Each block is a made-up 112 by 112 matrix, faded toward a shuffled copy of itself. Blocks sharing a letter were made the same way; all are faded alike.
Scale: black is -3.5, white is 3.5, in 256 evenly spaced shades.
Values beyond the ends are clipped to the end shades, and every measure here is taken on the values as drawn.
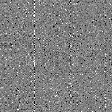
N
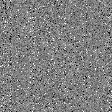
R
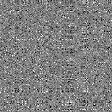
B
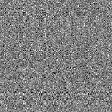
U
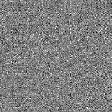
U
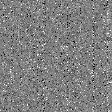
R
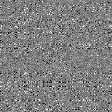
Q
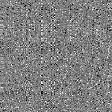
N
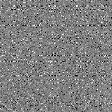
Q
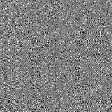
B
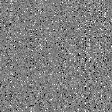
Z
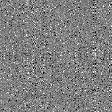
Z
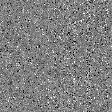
R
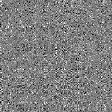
N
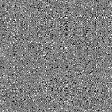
B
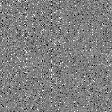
Z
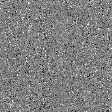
R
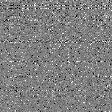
Q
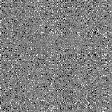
B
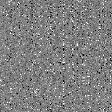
Z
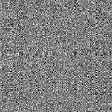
U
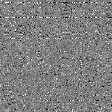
Q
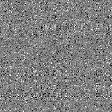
B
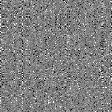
N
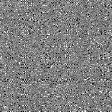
Q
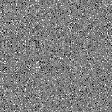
Z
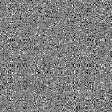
N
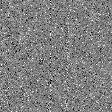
R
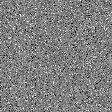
R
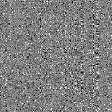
N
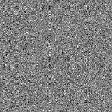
U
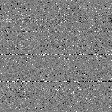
Q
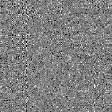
N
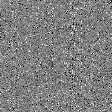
R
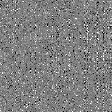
Z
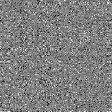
B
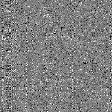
N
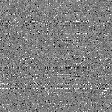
Q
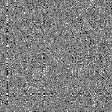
N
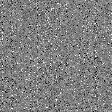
R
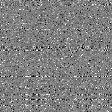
Q
